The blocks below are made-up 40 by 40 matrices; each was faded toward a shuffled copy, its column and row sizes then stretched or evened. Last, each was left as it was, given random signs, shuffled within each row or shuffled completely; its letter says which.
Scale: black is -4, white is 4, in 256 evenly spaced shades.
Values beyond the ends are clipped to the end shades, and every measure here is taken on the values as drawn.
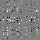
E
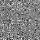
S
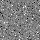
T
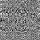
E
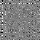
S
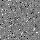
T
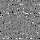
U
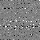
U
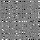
E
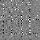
E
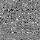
U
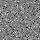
T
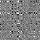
E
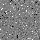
T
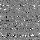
U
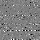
U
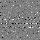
U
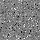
T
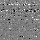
U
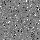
T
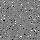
T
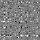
S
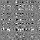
E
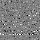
U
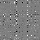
E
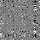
E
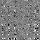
S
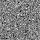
T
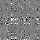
E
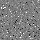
T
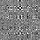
E
